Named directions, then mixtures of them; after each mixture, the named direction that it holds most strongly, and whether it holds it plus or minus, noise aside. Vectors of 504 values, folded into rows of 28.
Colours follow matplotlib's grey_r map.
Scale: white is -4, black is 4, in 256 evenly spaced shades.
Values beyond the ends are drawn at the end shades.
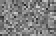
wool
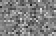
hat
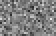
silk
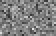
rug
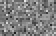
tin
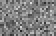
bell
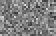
wool, minus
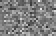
hat, plus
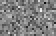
rug, minus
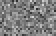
silk, plus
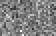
rug, minus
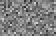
tin, minus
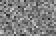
rug, plus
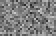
wool, plus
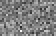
bell, minus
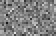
tin, minus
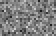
tin, plus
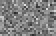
wool, minus
